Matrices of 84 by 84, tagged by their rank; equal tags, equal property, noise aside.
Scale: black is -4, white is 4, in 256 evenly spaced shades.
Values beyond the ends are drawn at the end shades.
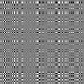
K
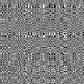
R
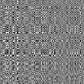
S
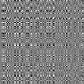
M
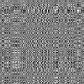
S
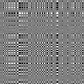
K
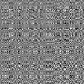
R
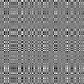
K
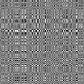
M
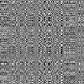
S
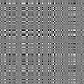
K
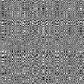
R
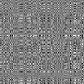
R
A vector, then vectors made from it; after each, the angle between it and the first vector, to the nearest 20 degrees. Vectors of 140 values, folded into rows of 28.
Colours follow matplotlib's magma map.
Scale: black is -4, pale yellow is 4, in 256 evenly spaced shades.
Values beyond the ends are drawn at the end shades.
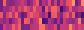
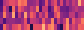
80 degrees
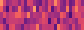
100 degrees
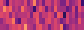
100 degrees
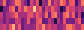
40 degrees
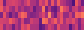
160 degrees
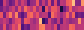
20 degrees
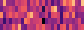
40 degrees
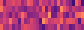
160 degrees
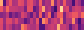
140 degrees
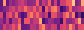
20 degrees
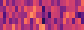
40 degrees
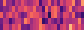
20 degrees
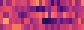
60 degrees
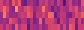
100 degrees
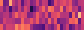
100 degrees
